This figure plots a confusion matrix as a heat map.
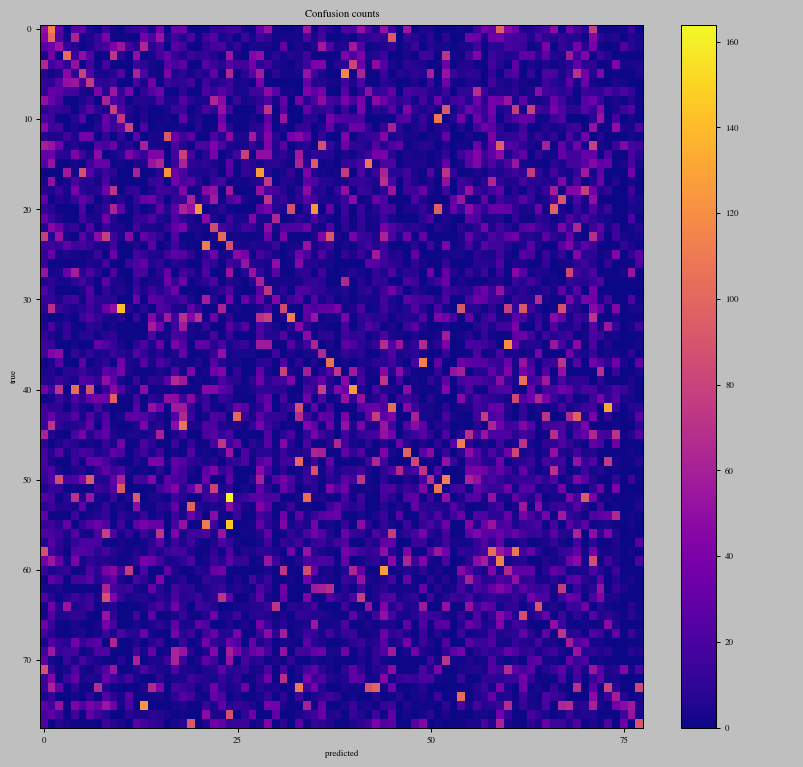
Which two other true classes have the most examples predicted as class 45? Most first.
42, 1
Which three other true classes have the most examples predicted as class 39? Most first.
5, 16, 28
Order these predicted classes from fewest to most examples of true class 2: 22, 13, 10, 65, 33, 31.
33, 22, 31, 65, 10, 13
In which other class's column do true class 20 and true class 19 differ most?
35
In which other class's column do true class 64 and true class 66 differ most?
30
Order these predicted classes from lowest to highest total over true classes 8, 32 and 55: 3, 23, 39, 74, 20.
74, 3, 23, 20, 39
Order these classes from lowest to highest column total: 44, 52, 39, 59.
39, 52, 59, 44
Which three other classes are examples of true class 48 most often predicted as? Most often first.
33, 73, 43
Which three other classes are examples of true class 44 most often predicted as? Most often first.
18, 1, 58
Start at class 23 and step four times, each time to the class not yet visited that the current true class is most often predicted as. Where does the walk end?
60
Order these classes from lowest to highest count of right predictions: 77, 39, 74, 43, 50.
39, 74, 50, 43, 77
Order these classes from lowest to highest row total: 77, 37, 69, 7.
77, 37, 7, 69
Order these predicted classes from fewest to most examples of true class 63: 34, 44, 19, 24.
19, 44, 24, 34
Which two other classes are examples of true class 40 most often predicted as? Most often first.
4, 6
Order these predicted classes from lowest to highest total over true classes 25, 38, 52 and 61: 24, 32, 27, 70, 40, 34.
32, 27, 40, 70, 24, 34
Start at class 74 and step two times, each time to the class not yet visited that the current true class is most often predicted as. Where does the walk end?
67
